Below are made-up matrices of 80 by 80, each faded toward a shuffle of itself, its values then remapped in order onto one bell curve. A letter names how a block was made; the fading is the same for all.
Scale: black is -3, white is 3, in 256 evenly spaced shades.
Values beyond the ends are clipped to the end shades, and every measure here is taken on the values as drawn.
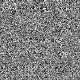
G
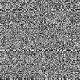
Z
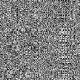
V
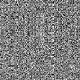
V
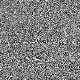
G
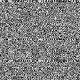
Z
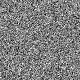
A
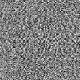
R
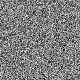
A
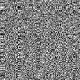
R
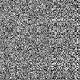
V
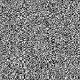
V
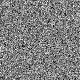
A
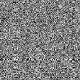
Z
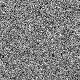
A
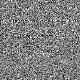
G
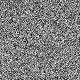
A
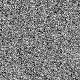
A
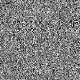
G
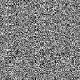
V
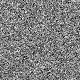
A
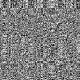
R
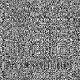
R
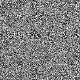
G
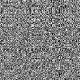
R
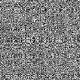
Z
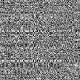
R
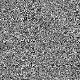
G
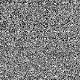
G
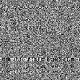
Z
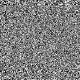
G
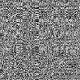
R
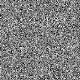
G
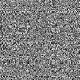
Z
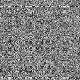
Z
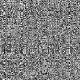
V
